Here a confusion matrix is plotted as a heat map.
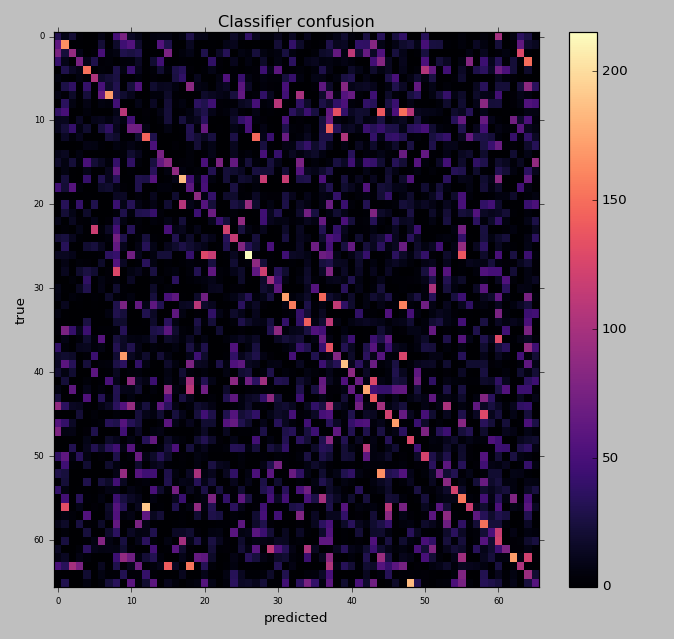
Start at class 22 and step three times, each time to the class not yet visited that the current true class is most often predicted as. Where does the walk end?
36
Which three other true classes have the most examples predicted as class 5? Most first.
23, 40, 38
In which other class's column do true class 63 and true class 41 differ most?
15
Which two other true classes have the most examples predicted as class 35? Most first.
25, 30
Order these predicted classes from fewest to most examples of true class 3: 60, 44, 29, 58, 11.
29, 11, 60, 58, 44
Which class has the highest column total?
37
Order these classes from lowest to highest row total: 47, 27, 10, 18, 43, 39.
27, 18, 47, 10, 43, 39
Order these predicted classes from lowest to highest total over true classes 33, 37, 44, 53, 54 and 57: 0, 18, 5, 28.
5, 18, 28, 0
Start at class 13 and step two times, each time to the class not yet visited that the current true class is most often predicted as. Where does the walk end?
17
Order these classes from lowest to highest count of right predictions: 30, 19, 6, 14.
6, 30, 14, 19
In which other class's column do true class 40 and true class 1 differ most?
43
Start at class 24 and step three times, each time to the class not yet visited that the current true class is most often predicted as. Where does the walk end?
51
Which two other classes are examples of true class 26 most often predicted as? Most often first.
55, 20
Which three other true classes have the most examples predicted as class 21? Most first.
26, 55, 28
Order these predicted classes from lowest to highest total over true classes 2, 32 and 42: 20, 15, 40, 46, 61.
61, 46, 20, 15, 40
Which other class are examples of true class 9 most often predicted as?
47
